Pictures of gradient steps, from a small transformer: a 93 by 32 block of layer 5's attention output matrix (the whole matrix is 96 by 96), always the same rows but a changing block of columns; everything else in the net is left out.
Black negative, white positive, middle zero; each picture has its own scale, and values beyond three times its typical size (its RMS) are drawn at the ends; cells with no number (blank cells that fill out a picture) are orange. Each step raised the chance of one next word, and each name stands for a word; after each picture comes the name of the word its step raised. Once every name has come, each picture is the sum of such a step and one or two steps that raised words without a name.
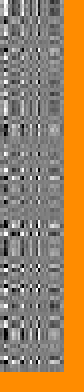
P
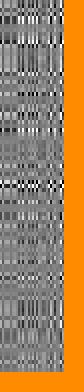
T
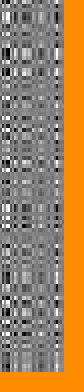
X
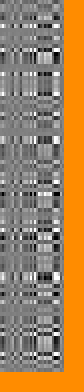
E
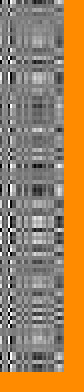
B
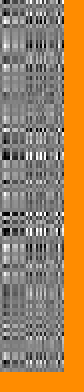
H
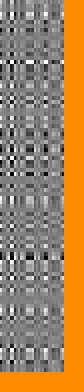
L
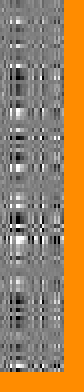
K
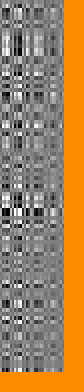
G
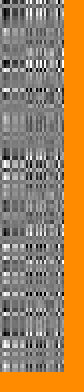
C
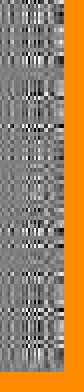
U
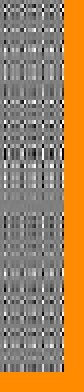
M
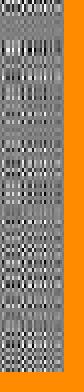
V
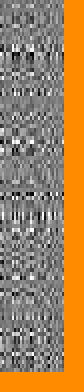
E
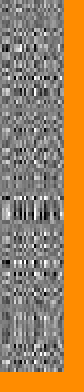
M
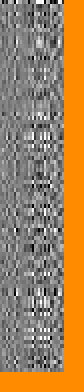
U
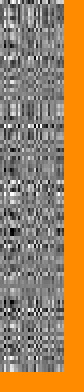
U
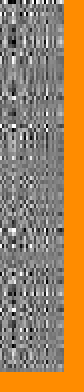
U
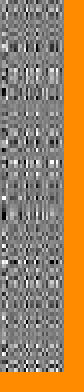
V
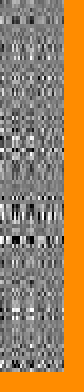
K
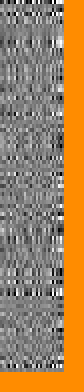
H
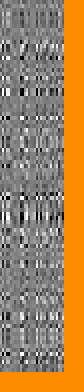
B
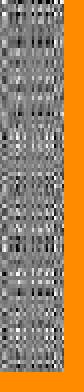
U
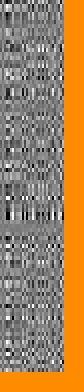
V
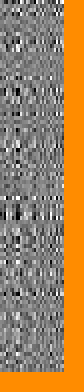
M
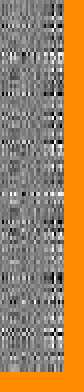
E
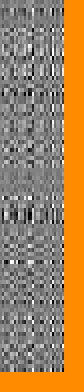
G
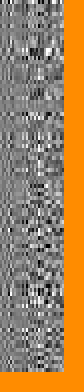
V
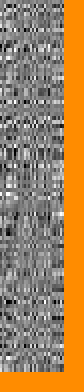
M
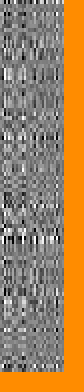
K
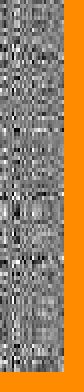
L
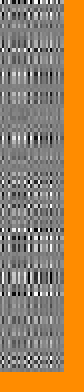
E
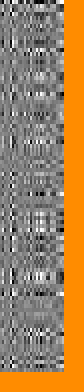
E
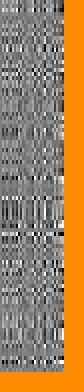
P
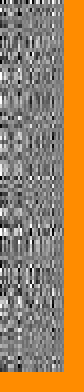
P
